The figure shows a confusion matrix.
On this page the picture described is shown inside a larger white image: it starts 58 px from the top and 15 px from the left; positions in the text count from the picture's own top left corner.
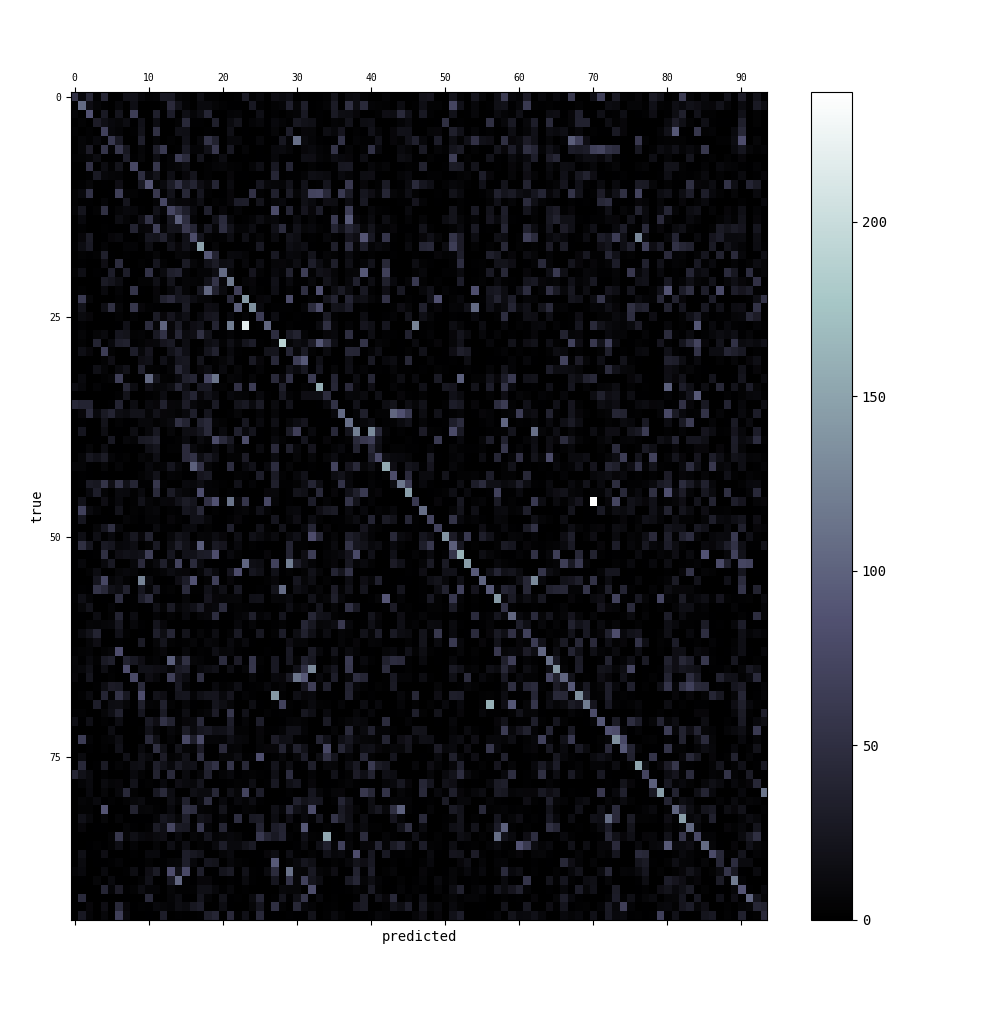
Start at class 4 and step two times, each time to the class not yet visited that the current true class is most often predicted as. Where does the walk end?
44
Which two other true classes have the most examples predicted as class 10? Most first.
32, 52
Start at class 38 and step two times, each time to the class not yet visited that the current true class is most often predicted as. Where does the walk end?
58
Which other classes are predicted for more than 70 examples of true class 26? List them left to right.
12, 21, 23, 46, 84
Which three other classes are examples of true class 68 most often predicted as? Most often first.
27, 9, 6
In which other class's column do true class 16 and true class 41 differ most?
76
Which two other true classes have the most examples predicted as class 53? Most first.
50, 66
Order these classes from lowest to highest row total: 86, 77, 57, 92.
86, 92, 77, 57
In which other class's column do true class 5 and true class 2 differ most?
30
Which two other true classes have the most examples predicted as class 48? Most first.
51, 17
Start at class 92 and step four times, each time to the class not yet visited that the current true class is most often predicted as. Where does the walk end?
57
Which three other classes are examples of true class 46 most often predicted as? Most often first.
70, 21, 19
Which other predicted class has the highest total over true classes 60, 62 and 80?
36
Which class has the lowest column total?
0
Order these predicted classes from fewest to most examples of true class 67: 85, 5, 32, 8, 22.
8, 22, 5, 85, 32
